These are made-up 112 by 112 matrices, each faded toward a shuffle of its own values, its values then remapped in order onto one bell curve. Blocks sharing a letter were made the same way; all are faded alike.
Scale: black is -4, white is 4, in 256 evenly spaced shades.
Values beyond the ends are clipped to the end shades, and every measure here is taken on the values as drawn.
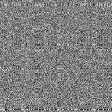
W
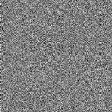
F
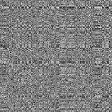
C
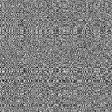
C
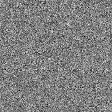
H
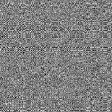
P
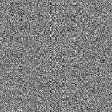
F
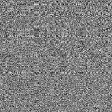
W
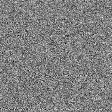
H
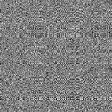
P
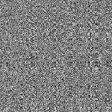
F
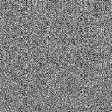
F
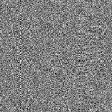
F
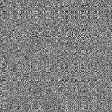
P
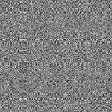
C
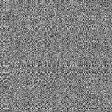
P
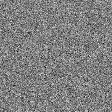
H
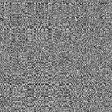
P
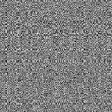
P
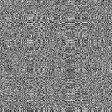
C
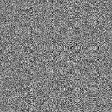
F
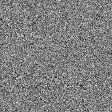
H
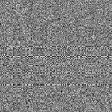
P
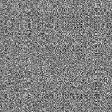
F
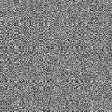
C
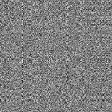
F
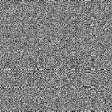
W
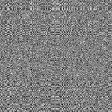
C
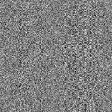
F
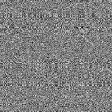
W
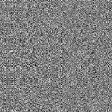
F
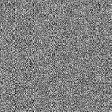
F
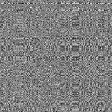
C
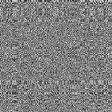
C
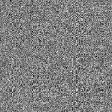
F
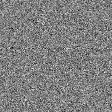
H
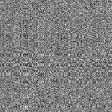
P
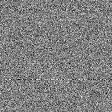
H
